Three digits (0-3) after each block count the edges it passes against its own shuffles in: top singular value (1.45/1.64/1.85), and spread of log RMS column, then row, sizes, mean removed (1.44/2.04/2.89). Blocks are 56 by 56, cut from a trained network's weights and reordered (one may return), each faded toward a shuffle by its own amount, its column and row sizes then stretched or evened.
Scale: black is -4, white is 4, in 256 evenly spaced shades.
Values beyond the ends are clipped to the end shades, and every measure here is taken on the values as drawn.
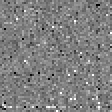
0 1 0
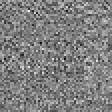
2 0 1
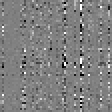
2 3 1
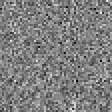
2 1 0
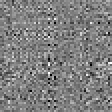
3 2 2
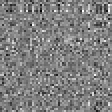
3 1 2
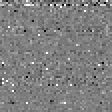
1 0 2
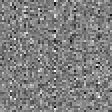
2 2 0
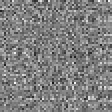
3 1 2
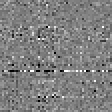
2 1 2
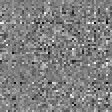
0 2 2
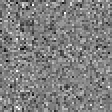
1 1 1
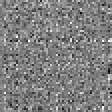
2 2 1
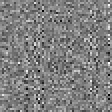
3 2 1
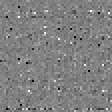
0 1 1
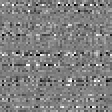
3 0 3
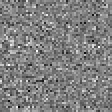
1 1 2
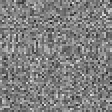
2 0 0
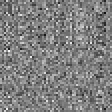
3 1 1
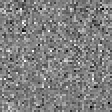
0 1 1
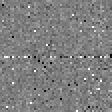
1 1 1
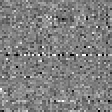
2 0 2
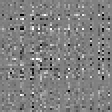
1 3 2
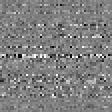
2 0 3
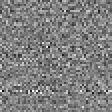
3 0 2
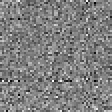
2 1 1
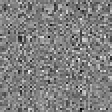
2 2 1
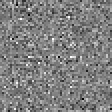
0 1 1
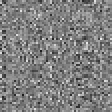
3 1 1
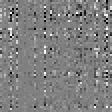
1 3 2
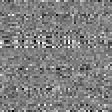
3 0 3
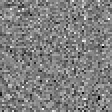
0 1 0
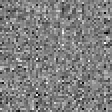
1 2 1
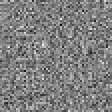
2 1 0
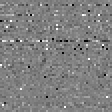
1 0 2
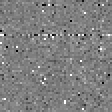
1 1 1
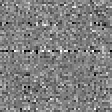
2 1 2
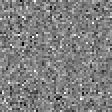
0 1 1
